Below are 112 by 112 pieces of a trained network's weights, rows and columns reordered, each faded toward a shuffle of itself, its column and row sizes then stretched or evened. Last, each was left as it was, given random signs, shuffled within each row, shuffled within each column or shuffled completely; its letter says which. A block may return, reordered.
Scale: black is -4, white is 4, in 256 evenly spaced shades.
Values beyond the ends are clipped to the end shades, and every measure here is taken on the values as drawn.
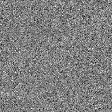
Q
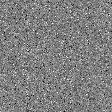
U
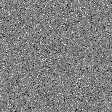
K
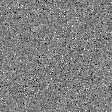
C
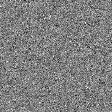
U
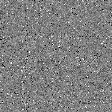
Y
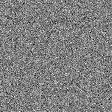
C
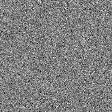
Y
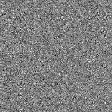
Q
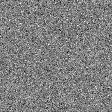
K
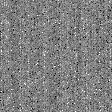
U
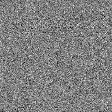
Y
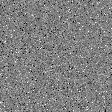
K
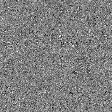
Y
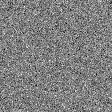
K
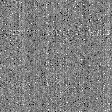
Q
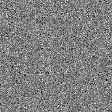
Y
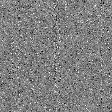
U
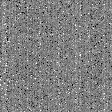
U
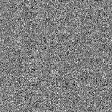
Q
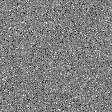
K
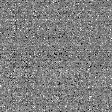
Q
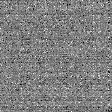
Q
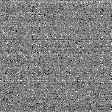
Q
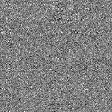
Q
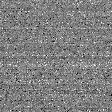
C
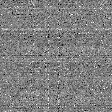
Q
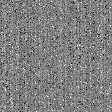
U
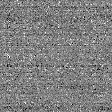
Q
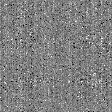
Q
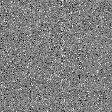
U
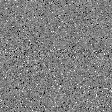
C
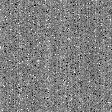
U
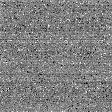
C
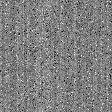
U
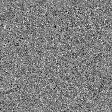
C
